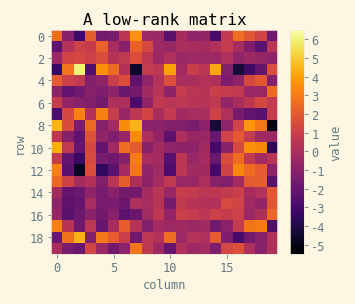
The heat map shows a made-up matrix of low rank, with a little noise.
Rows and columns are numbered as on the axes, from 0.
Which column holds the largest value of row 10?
0
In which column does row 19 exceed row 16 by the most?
7
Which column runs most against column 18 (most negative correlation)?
8
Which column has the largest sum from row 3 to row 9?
2
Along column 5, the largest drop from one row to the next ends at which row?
19
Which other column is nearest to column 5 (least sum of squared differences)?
10
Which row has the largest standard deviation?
3
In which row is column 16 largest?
12
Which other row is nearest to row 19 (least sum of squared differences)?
9
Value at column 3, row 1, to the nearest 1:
1
